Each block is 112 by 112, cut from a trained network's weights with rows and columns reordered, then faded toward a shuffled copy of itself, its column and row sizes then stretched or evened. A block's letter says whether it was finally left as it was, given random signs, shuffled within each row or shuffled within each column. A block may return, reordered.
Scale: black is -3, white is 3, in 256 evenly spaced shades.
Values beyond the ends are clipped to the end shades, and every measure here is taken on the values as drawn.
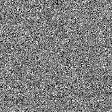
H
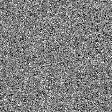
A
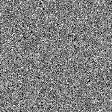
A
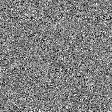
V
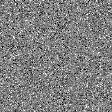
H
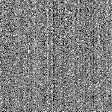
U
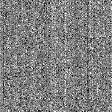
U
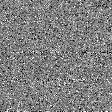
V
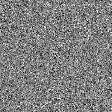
H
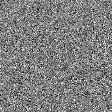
H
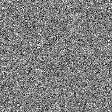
H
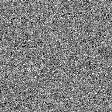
V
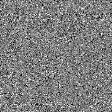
H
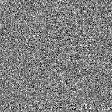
U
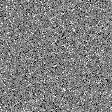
A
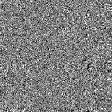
U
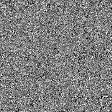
H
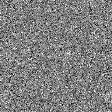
A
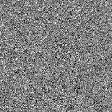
U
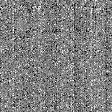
U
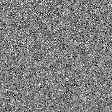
V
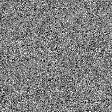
H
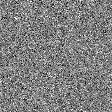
V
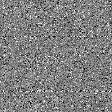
H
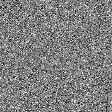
V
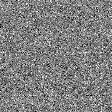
V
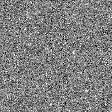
A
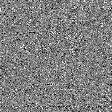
H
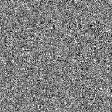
U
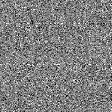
U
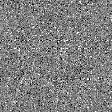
U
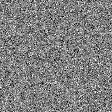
A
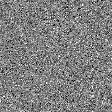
A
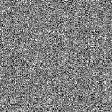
U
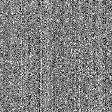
U
